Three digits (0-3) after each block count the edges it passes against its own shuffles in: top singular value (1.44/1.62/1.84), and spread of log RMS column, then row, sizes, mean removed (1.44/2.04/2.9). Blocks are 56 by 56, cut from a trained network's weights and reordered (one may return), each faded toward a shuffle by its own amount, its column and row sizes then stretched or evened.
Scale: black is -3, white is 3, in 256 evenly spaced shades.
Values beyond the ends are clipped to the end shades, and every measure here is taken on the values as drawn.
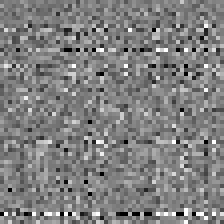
3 1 2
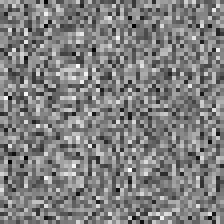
3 1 0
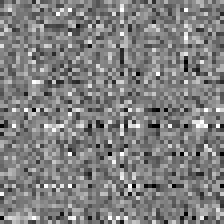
2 2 2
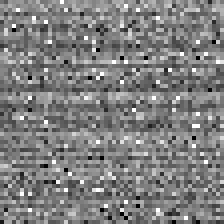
2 0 0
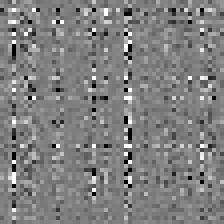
3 3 2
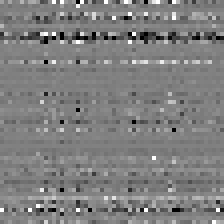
3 1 3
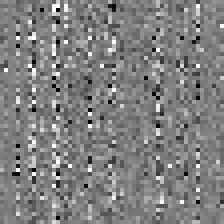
0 3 0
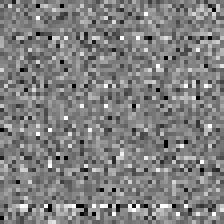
1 0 2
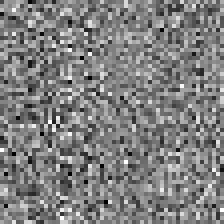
3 2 0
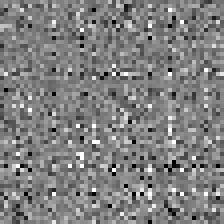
0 2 2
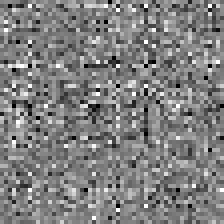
3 2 2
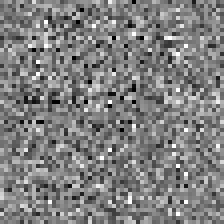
0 1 1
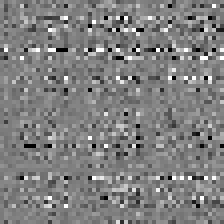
1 2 3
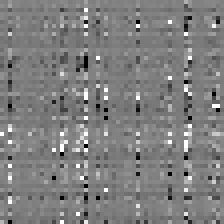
3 3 1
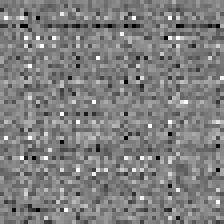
1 1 2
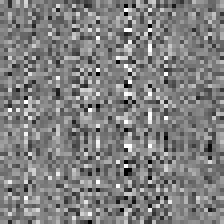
3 3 0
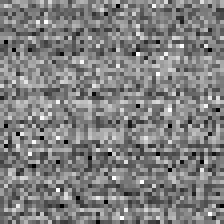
2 0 0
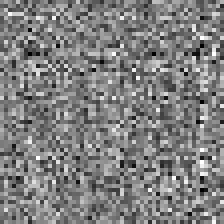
3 1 1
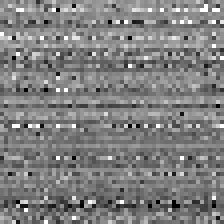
3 0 3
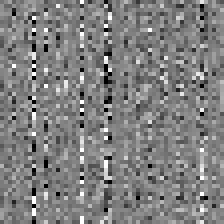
2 3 0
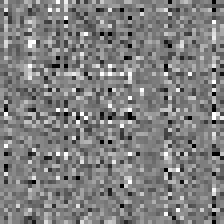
2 3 1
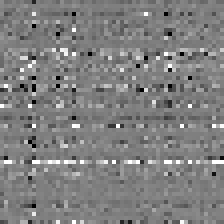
2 1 3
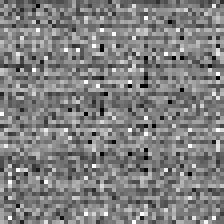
2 1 0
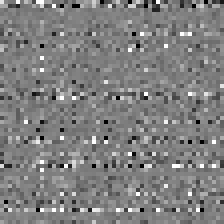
0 1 3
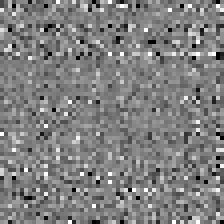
0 1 2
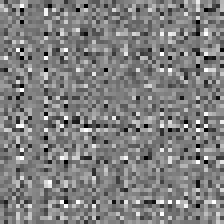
3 3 2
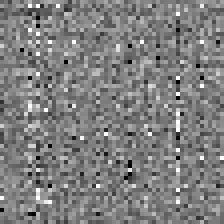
0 2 0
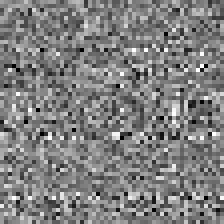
2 0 2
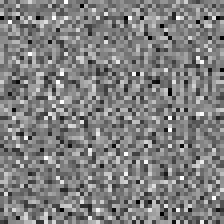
2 0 1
